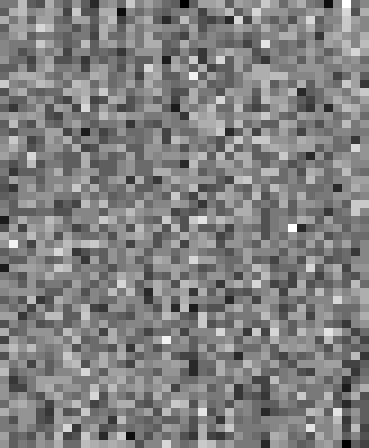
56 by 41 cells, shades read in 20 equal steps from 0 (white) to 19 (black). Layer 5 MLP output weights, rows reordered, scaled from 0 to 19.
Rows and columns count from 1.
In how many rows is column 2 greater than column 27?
28
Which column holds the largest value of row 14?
20
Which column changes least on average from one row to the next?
16
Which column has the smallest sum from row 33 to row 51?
19
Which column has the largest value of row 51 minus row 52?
38
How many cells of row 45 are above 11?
10
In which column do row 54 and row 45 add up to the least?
8
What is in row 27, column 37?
15
